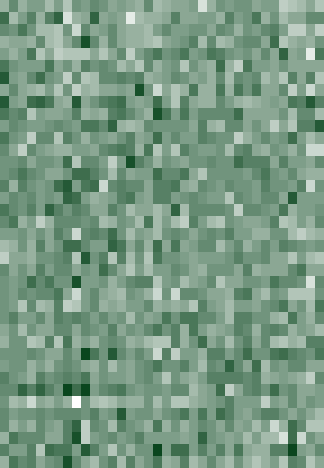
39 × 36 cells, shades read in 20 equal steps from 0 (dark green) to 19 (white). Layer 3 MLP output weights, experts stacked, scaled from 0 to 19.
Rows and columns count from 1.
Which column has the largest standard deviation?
9
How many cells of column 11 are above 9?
13
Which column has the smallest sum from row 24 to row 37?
8
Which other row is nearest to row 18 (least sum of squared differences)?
6
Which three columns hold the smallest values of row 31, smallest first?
26, 29, 18
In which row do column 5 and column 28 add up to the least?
33
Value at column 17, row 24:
6
